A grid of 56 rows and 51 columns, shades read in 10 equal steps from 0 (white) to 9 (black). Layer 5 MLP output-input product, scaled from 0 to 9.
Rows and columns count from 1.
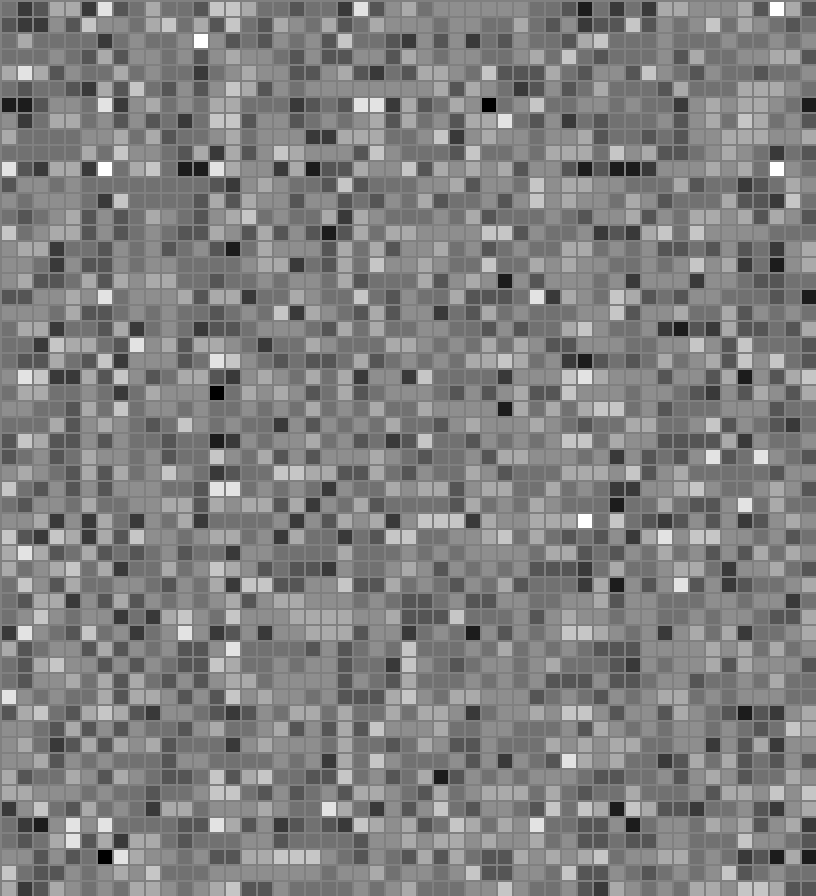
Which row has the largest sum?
21
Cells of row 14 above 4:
26
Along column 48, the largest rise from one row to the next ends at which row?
30
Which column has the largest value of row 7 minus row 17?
31
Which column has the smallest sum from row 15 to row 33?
37
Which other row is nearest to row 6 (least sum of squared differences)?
43
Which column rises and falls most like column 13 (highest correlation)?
33
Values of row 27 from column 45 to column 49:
2 6 4 5 6
